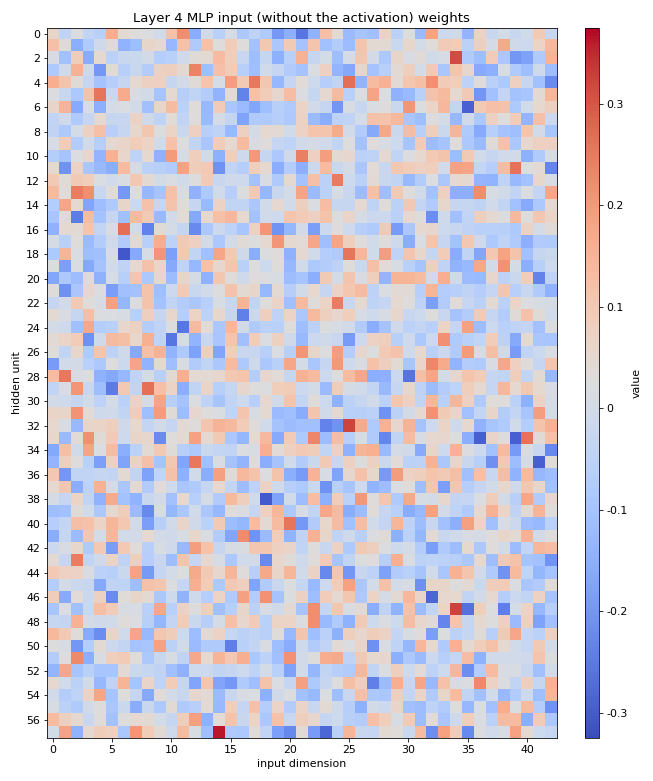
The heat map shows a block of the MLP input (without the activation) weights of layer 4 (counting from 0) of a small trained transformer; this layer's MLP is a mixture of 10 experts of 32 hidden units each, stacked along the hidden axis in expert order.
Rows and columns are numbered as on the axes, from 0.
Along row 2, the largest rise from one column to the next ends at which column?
34
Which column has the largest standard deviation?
32
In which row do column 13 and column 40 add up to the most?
33
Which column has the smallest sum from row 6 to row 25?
4
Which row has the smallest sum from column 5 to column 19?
50
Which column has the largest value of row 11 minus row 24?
11
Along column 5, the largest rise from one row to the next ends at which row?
22
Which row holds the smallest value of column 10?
25
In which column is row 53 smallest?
27
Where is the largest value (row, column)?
57, 14
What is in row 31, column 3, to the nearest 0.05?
0.05
